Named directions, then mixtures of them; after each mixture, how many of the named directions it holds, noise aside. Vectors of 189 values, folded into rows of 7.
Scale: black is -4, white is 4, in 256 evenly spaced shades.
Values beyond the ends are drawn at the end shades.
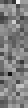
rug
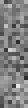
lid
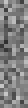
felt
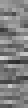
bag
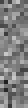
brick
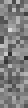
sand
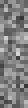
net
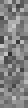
one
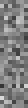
two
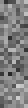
two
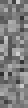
three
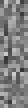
four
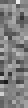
four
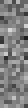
two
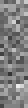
four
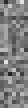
three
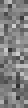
three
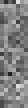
two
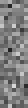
four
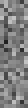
one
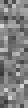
three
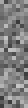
two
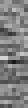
one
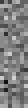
one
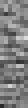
two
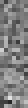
three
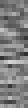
one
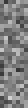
three
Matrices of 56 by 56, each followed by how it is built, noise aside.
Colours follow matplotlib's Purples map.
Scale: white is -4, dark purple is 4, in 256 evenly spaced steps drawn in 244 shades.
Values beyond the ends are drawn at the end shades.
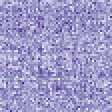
blocks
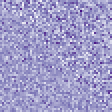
upper triangular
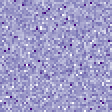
sparse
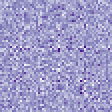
low rank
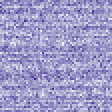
blocks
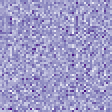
low rank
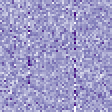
uneven columns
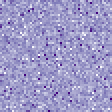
sparse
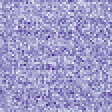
blocks
